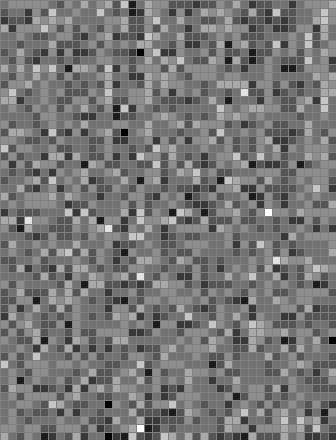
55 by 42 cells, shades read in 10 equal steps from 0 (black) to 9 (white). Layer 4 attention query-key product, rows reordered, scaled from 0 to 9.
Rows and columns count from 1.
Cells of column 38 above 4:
21
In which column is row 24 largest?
40
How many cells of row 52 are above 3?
25
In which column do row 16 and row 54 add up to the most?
18
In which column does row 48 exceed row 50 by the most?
30
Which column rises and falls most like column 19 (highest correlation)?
14
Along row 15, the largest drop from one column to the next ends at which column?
15
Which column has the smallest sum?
36
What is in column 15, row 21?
3
